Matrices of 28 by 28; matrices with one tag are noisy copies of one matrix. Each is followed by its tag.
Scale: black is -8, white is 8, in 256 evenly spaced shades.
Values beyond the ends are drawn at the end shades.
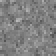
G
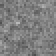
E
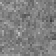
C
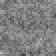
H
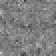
H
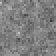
C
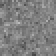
E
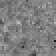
E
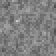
G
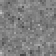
H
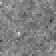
C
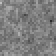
C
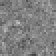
E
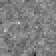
E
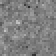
E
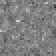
G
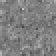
H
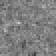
E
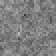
C
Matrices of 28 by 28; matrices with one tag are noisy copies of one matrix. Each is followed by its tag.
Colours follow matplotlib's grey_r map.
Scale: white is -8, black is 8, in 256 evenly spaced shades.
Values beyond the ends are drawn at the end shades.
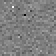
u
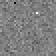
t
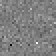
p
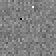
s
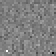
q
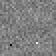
p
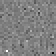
q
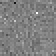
t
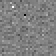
u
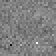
p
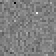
t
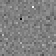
s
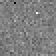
t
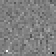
q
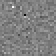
u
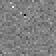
u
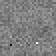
p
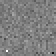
q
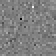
s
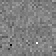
p
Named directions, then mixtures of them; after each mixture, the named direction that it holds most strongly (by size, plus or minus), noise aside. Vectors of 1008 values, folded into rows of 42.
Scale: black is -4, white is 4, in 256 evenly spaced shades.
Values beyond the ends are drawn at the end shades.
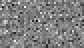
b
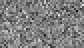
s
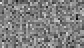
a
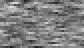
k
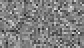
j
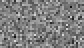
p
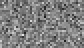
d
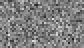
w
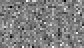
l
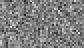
j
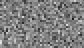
d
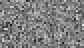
l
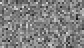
a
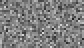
d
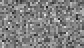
a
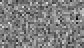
a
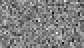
b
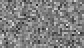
j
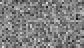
a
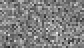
w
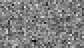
w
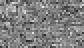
s
